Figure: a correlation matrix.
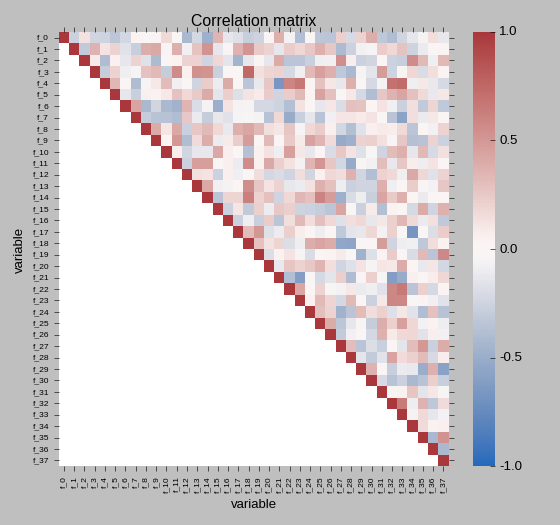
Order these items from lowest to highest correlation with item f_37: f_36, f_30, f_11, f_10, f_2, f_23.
f_36, f_30, f_23, f_11, f_10, f_2
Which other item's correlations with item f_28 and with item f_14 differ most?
f_18
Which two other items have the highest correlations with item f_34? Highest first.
f_2, f_12
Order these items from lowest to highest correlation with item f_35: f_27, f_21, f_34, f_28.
f_21, f_34, f_28, f_27
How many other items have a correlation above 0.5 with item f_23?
3
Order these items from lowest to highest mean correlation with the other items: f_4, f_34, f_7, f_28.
f_7, f_28, f_34, f_4
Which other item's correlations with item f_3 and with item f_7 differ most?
f_11
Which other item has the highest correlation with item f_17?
f_19
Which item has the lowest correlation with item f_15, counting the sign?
f_6
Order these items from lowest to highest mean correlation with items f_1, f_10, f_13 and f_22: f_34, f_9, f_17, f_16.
f_34, f_16, f_17, f_9
